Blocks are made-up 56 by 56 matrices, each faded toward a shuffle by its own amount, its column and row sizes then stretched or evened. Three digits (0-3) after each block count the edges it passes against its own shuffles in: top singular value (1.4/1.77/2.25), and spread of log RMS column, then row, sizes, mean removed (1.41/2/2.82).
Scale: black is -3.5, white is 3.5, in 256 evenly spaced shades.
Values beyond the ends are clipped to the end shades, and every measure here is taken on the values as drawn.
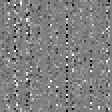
1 3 0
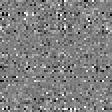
1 1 3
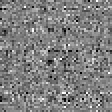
2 1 2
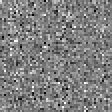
0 2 0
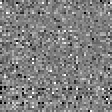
2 1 2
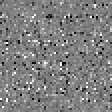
0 1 2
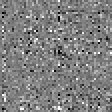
0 2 2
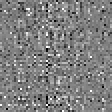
2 2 1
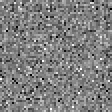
0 0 0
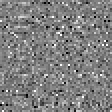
2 0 2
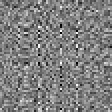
3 2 1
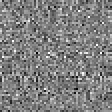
2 0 2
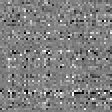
2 1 3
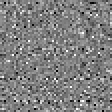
2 1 1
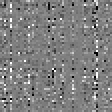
1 3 2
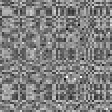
3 1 1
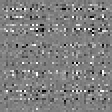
1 2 3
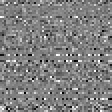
3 0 3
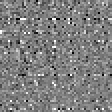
2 1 2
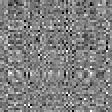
3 2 1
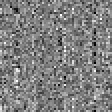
2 2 0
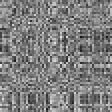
3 2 1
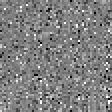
1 2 0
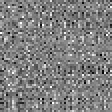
3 1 1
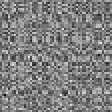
3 1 1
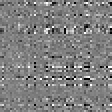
3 2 3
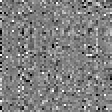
2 2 1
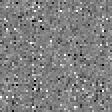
0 1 1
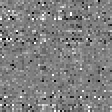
1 1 2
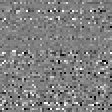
0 0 3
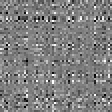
3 3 3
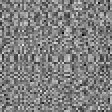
3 0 0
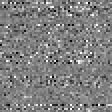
0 0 3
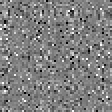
2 1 0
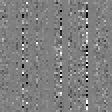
2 3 0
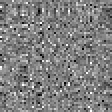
2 1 0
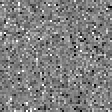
0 0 0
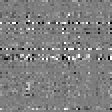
2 1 3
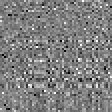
3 0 2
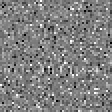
1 0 0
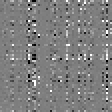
3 3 2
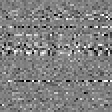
3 0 3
